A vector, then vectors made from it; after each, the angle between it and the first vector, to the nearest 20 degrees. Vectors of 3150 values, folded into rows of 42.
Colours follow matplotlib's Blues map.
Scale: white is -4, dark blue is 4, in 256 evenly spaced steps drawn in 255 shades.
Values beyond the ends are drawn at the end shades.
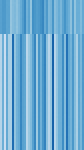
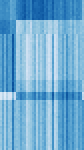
60 degrees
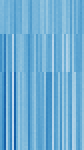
140 degrees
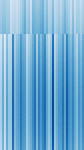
40 degrees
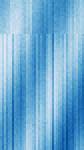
60 degrees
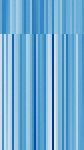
20 degrees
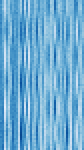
80 degrees
